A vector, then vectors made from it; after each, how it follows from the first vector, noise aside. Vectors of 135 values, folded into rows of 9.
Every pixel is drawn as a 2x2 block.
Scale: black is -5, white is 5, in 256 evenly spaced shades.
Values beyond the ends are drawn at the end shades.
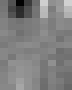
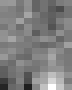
reversed, negated.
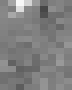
negated, partly zeroed.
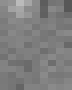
negated, shrunk.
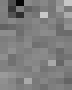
partly zeroed.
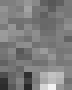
reversed, negated.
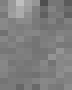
negated, shrunk.
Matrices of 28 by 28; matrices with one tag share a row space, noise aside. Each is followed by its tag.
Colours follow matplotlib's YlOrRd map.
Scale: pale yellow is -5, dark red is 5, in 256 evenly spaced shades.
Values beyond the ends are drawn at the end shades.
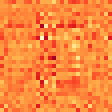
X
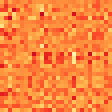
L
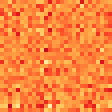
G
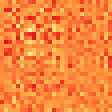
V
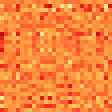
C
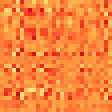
V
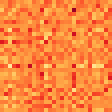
L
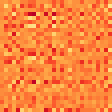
V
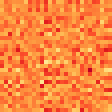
G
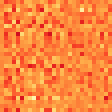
V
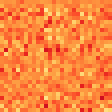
G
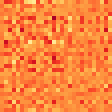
V
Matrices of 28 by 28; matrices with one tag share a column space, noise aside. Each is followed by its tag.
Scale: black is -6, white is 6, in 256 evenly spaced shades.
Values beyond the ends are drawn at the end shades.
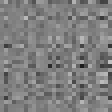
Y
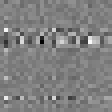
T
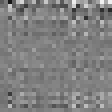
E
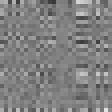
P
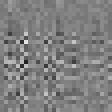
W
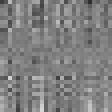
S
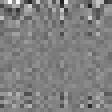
E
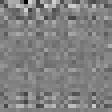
E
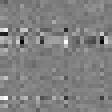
T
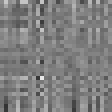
S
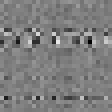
T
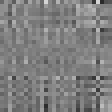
S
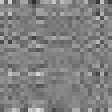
P
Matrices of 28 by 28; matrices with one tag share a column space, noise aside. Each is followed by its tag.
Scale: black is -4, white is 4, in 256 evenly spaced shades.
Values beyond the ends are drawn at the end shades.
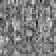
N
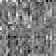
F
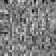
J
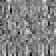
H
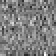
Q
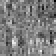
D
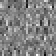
Q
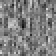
N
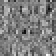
H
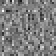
J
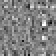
Q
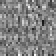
Q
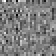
J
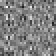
Q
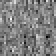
F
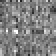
H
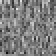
N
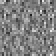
J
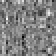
F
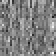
N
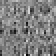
H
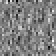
J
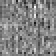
N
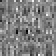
H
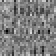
H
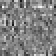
Q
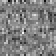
J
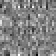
Q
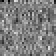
J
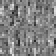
D
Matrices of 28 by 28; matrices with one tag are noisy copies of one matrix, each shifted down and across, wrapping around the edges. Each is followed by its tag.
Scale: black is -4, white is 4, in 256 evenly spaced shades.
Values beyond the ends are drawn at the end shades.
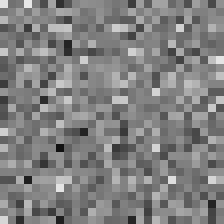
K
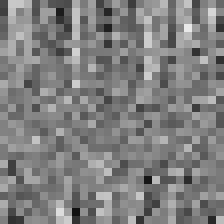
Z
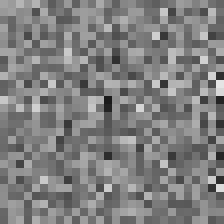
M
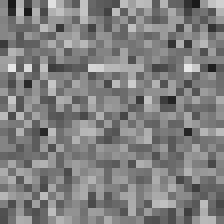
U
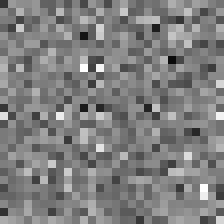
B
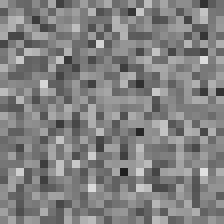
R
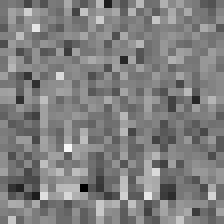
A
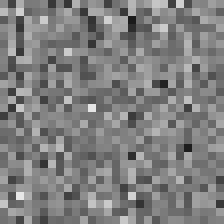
M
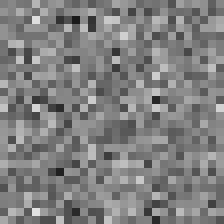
B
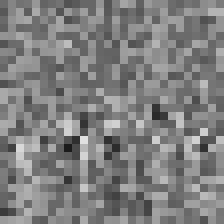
Z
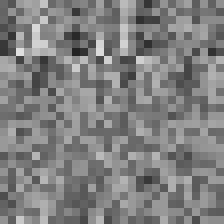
A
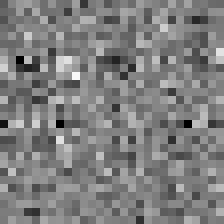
U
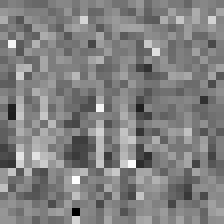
A
